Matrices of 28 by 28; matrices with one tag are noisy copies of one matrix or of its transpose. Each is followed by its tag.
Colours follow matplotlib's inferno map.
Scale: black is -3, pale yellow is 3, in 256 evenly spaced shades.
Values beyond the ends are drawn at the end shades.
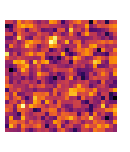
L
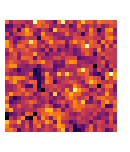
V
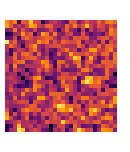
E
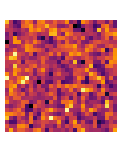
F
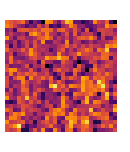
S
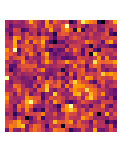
V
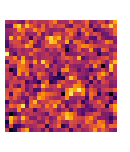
L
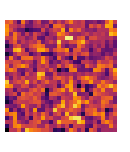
S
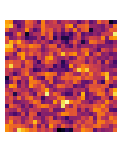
E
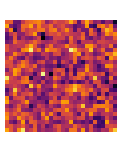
F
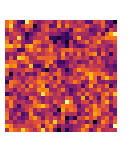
E
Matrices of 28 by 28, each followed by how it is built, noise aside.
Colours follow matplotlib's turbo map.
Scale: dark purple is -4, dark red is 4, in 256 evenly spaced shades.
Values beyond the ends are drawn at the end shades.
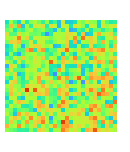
blocks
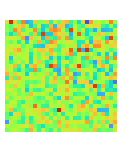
upper triangular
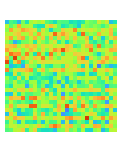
blocks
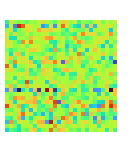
uneven rows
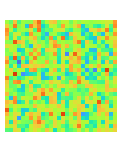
blocks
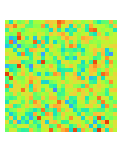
Toeplitz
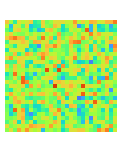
blocks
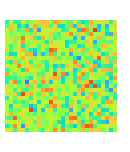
repeating rows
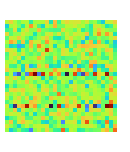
uneven rows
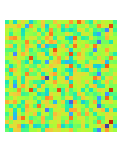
repeating rows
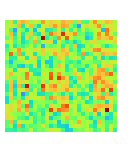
blocks
